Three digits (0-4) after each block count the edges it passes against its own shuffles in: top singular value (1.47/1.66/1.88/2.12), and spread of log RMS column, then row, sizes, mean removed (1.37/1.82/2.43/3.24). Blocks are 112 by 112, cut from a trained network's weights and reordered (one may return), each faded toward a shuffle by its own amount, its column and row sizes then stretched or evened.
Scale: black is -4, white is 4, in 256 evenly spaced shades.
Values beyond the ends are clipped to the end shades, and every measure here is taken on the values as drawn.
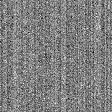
4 0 0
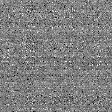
1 2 2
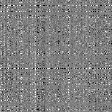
3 3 4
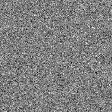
0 0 2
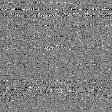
1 0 4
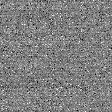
0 1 0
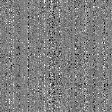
1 4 2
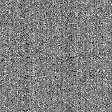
1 0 2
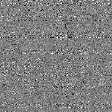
1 2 4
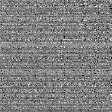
4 2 2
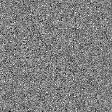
0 2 1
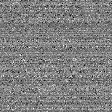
3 0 2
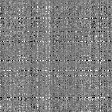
4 3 4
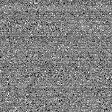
1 1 1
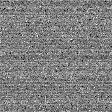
3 0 0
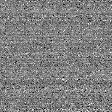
1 1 2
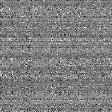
3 3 3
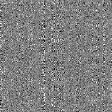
2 4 2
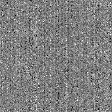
1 3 0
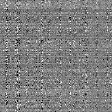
3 4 1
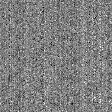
2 2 0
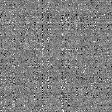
1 3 2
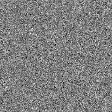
0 2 0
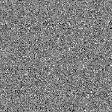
0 2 3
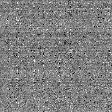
1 2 1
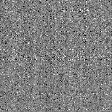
0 1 3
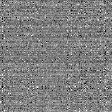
2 3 2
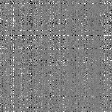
3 4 3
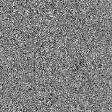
0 2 1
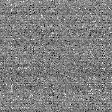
2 2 0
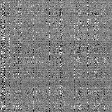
3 4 2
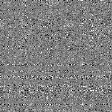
0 3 4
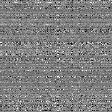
3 2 4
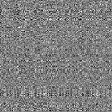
4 2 4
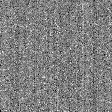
1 0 1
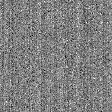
2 1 0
